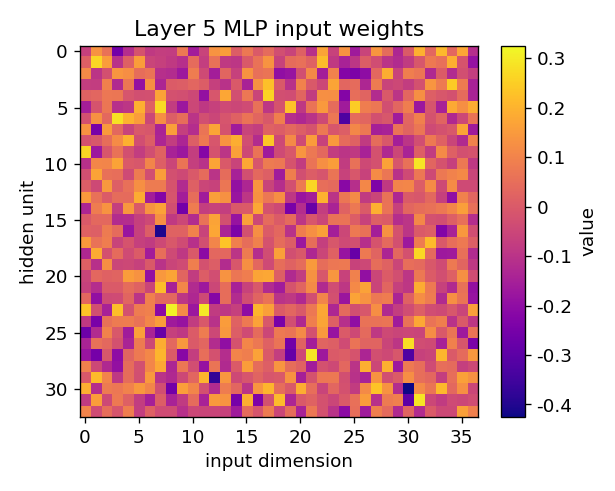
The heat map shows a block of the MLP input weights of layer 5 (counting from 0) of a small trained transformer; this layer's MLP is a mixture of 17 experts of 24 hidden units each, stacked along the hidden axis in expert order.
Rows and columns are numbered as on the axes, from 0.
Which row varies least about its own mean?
19
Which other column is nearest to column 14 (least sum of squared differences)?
33
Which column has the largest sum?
31
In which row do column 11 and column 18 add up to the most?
23
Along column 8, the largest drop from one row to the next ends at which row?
24
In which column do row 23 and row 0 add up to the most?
22
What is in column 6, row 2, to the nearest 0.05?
0.05
